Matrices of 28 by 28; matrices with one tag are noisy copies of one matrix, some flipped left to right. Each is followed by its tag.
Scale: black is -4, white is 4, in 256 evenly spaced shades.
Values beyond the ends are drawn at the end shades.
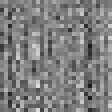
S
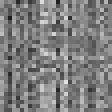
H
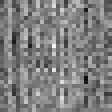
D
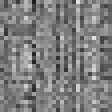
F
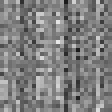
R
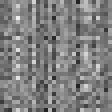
F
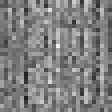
D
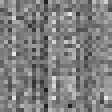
R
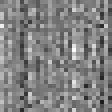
S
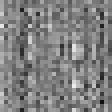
S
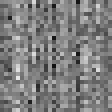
F
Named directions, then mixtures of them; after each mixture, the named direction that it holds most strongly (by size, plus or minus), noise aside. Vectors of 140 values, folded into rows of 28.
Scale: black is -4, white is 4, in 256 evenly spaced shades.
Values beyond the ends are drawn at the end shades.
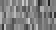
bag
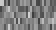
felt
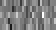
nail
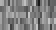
felt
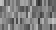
felt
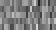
bag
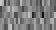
felt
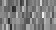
nail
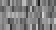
nail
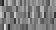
felt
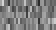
felt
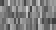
felt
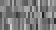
nail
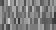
felt
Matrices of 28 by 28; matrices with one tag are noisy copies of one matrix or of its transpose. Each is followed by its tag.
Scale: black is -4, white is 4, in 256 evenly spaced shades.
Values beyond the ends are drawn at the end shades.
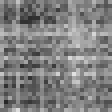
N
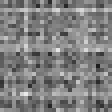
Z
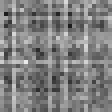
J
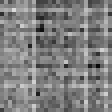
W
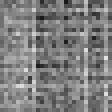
W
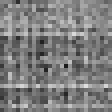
W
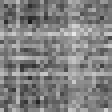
N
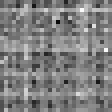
Z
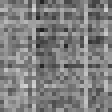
W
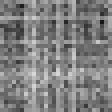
N
